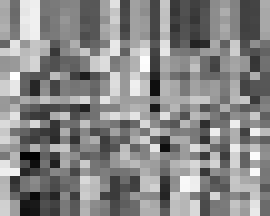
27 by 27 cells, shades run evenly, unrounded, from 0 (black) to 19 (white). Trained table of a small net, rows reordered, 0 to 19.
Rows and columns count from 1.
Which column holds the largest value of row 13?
11
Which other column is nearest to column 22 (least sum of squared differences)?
7
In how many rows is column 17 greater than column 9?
16
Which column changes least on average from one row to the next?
27
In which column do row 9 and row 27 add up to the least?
6
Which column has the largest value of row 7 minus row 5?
9
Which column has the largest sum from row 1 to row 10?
4
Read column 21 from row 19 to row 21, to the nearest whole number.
13 4 12
